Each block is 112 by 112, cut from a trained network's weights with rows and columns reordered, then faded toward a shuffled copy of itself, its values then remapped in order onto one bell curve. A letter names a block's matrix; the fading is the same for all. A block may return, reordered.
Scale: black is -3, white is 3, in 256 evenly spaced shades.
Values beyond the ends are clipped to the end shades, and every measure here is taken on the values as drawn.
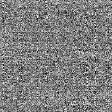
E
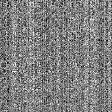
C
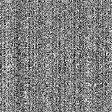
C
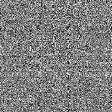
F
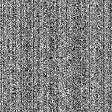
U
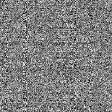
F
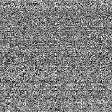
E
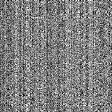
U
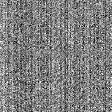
U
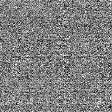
E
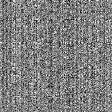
C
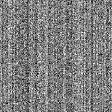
U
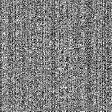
C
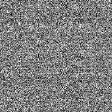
F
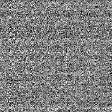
E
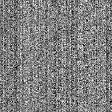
C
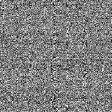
F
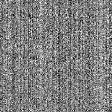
U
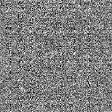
F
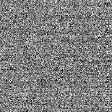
F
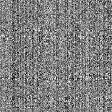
C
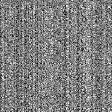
C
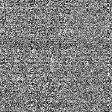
E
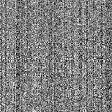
C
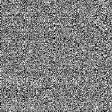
F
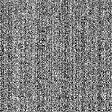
C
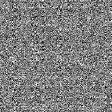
F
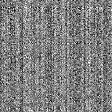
U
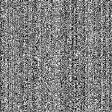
C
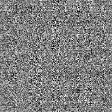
F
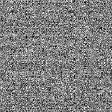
F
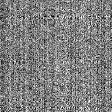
C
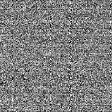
E
